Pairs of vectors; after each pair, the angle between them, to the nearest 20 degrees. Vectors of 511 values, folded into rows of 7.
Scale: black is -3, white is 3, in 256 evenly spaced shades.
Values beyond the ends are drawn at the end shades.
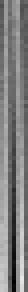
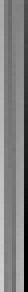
60 degrees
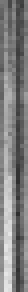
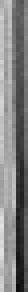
60 degrees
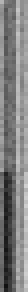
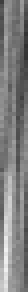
140 degrees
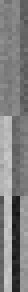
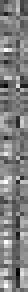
60 degrees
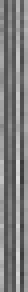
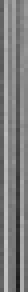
140 degrees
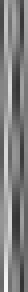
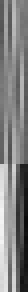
60 degrees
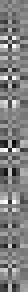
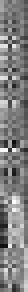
40 degrees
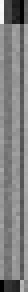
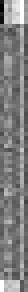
160 degrees
